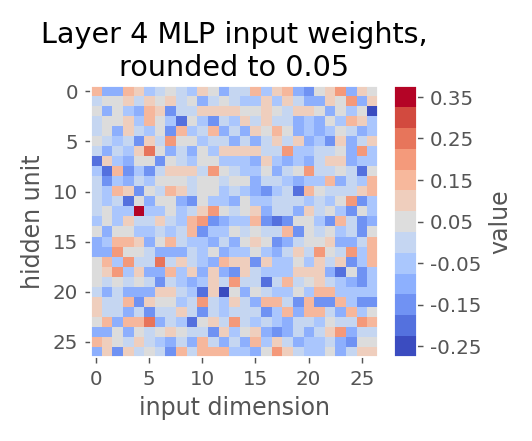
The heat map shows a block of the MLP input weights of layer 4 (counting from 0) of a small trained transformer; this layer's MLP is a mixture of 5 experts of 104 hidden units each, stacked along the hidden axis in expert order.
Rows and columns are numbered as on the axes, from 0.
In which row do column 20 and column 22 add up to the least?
5
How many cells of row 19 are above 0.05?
4
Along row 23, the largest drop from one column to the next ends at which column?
6
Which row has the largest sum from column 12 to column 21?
2
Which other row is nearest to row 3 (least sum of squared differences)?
1
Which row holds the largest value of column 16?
21
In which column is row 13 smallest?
17
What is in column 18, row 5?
0
